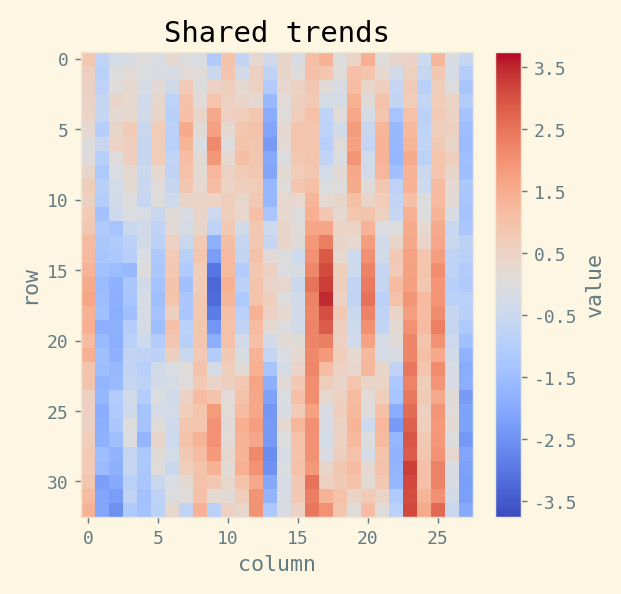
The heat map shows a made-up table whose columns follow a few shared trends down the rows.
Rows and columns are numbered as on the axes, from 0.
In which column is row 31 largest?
23
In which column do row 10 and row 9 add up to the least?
13
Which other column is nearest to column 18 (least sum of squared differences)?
8
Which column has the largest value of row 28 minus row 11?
9
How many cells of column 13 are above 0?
6
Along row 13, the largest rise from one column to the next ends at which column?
10
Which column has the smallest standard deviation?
14
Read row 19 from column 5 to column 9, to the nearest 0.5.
-1.5 1 -1 1 -2.5
